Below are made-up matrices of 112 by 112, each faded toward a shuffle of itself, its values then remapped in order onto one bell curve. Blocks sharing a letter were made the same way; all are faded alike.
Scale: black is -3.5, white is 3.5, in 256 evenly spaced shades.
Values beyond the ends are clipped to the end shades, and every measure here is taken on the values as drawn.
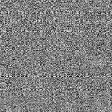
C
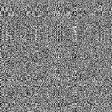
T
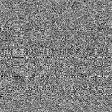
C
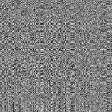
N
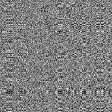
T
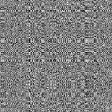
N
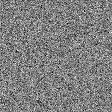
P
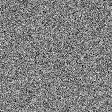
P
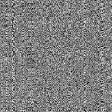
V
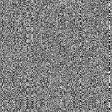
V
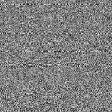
C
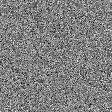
P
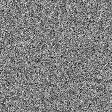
P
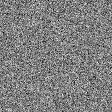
P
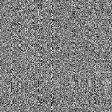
V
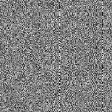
V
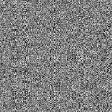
V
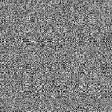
C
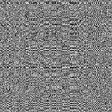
N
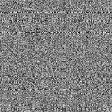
C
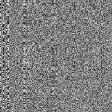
V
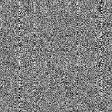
V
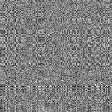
N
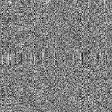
V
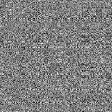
C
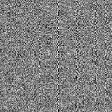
V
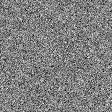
P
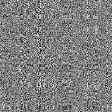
V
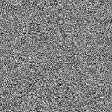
C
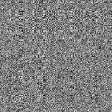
T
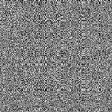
T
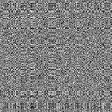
N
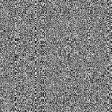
V
